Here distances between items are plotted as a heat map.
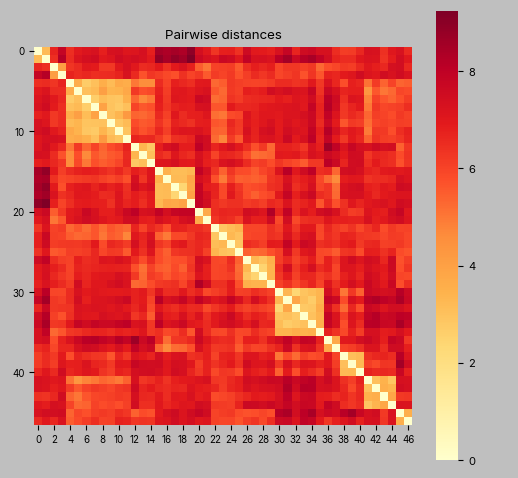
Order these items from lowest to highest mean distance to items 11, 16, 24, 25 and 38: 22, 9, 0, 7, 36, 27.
22, 9, 7, 27, 36, 0
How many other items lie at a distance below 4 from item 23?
3
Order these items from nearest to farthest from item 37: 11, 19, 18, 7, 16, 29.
16, 18, 19, 29, 11, 7
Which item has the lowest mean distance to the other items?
4
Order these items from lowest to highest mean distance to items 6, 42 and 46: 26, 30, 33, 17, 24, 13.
13, 24, 26, 17, 30, 33
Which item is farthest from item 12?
36
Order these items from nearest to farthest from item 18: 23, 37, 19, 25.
19, 37, 23, 25
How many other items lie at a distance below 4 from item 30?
5
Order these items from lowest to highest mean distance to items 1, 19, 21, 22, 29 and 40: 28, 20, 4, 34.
28, 4, 20, 34
